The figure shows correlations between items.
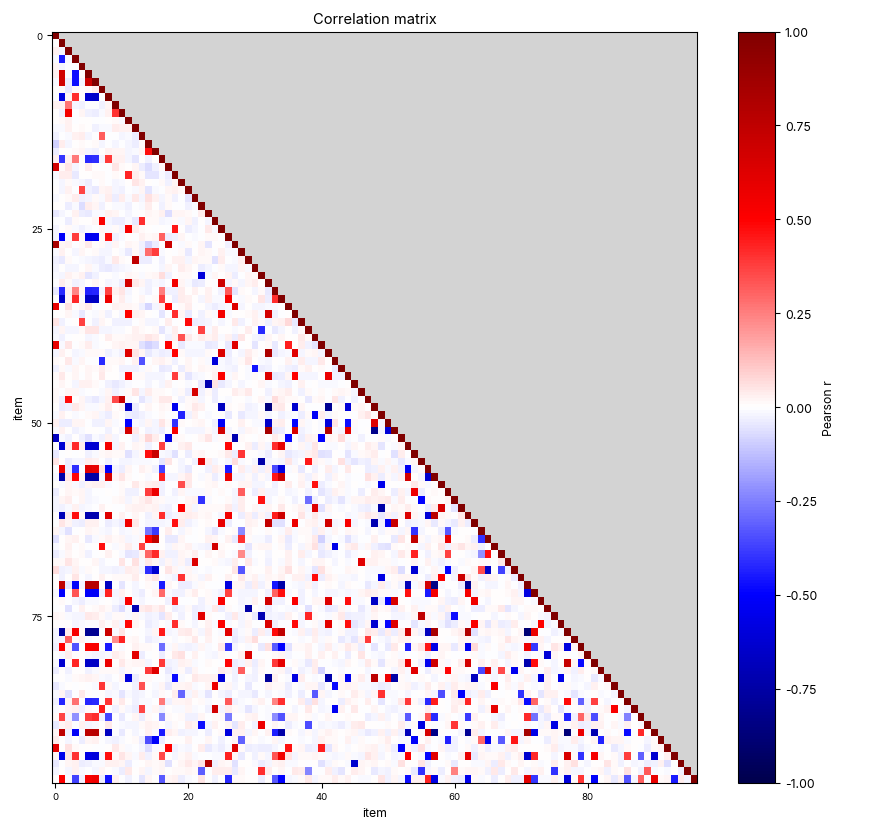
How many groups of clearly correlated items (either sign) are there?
13
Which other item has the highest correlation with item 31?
89
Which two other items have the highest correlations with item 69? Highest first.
91, 64
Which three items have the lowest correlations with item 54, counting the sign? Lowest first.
69, 91, 64
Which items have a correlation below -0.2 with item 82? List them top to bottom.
64, 69, 91
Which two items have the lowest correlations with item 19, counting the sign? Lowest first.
49, 85
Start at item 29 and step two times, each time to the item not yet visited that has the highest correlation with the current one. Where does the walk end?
80
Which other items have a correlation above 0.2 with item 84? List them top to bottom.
7, 13, 24, 66, 87
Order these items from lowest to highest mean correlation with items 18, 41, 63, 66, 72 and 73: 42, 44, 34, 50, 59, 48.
48, 50, 42, 59, 34, 44
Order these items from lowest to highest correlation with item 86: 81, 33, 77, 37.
37, 33, 81, 77
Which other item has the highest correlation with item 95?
31
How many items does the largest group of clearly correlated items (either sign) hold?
23
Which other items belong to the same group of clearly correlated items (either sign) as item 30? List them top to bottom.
43
